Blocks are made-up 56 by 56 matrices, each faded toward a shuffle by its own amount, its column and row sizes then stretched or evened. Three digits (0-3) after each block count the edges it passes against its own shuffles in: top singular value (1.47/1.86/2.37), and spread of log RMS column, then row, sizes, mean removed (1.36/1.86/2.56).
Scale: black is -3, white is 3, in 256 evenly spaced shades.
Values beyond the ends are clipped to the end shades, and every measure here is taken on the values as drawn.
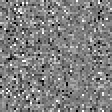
0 2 0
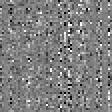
0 3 2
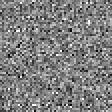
1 0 1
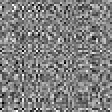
3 2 2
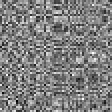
3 2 1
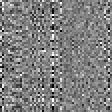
3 3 0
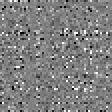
1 2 3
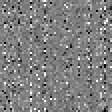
1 3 0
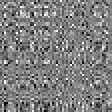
3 2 2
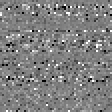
0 0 3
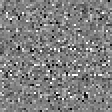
0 0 2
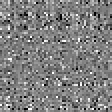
2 1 3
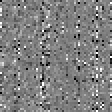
1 3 0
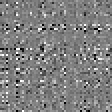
2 3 3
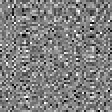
3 2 0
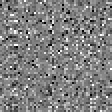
2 1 1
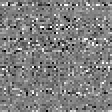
1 0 3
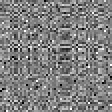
3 0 2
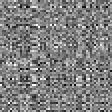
3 1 3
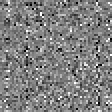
1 2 1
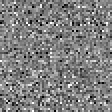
0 0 3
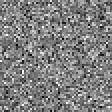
1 1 0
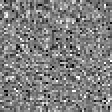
2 1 1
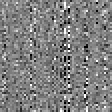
2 3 0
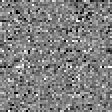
1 1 2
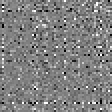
2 2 2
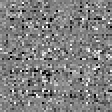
0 2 3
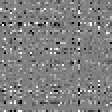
2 3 3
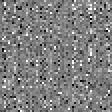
1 3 0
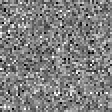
0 0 1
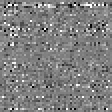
1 1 3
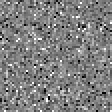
0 1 1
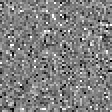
1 2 0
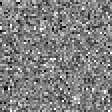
0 1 1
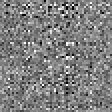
2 2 2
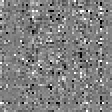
1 3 2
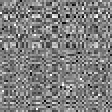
3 1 2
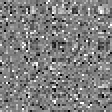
2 1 0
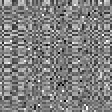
3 0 2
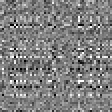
3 2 3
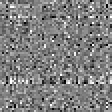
2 2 2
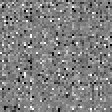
1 1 2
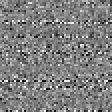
2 0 3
